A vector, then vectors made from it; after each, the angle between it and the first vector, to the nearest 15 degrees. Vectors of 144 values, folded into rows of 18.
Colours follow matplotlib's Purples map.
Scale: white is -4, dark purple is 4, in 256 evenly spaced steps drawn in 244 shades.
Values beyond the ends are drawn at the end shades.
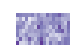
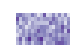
75 degrees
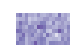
60 degrees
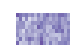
30 degrees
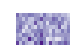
60 degrees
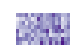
60 degrees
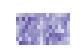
165 degrees
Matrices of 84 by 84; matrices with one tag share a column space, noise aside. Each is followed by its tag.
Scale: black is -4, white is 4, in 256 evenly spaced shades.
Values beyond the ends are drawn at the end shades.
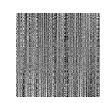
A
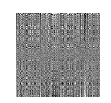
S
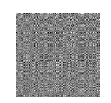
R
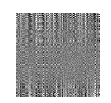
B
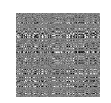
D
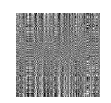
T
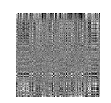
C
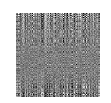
B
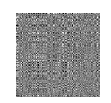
R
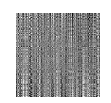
A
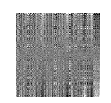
S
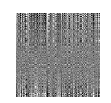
B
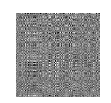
R
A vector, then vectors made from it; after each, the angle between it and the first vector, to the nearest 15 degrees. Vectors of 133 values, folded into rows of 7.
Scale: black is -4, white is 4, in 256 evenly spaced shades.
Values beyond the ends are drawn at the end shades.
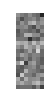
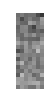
45 degrees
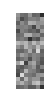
15 degrees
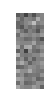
75 degrees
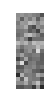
30 degrees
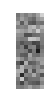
150 degrees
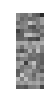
30 degrees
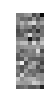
30 degrees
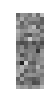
150 degrees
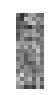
60 degrees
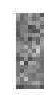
45 degrees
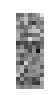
150 degrees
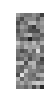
30 degrees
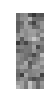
105 degrees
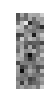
105 degrees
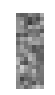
105 degrees
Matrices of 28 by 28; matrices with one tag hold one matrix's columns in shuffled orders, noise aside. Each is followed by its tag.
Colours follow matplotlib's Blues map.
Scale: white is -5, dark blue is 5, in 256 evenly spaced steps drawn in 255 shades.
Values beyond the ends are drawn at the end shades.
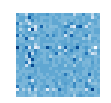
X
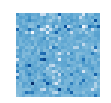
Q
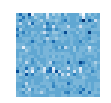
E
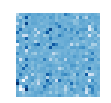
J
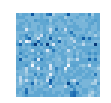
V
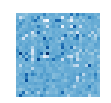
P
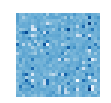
J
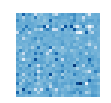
Q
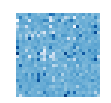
P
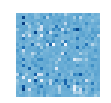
J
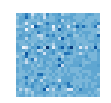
X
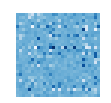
X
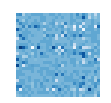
X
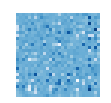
J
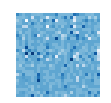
P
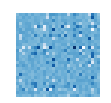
X
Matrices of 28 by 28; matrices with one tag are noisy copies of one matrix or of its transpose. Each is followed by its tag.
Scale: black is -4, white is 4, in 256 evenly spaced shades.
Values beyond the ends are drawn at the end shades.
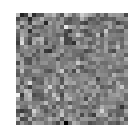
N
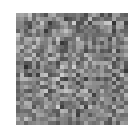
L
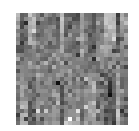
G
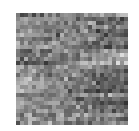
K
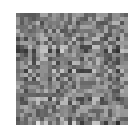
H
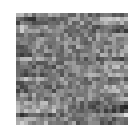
G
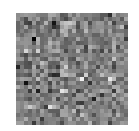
L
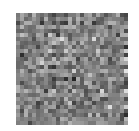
H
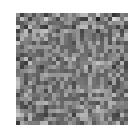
N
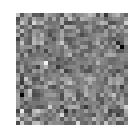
N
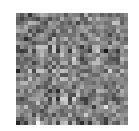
H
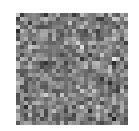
N
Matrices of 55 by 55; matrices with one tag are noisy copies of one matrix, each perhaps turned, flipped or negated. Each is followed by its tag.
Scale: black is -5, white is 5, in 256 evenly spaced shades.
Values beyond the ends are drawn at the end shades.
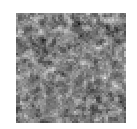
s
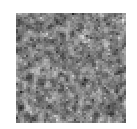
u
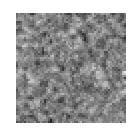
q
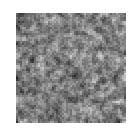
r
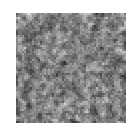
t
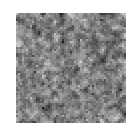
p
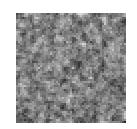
r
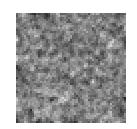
p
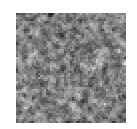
q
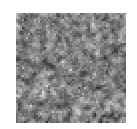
s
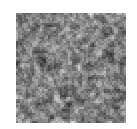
q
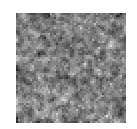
p
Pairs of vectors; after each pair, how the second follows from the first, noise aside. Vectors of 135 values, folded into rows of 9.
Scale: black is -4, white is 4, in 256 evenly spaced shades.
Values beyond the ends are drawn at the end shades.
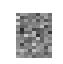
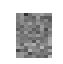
wrapped around, negated, shrunk.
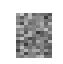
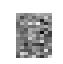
wrapped around, negated.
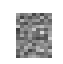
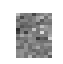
partly zeroed.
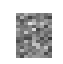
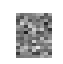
reversed.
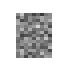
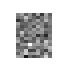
reversed.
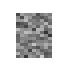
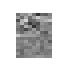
wrapped around, partly zeroed.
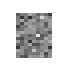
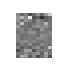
negated, partly zeroed.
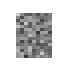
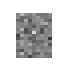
wrapped around, partly zeroed.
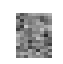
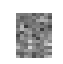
negated, partly zeroed.
